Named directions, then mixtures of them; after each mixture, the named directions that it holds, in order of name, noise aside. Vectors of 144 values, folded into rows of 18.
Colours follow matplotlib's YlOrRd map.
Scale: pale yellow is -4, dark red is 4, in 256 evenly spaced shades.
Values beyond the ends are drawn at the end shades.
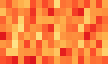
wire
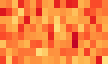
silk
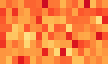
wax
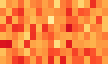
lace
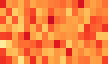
lace, wax, wire.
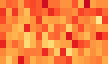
wax.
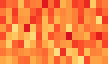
lace, wax.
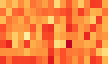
lace, wire.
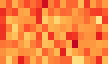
silk, wax.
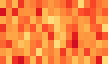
lace, silk, wax.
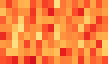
wire.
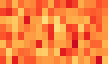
silk, wire.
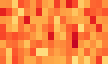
silk.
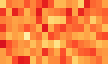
lace, wax.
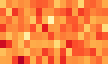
lace, wax.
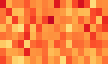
lace.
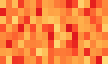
lace, silk.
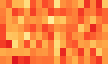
lace, wax, wire.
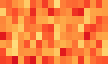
wire.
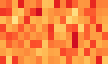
silk.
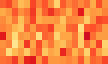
wire.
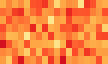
lace, wax.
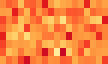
silk, wax, wire.
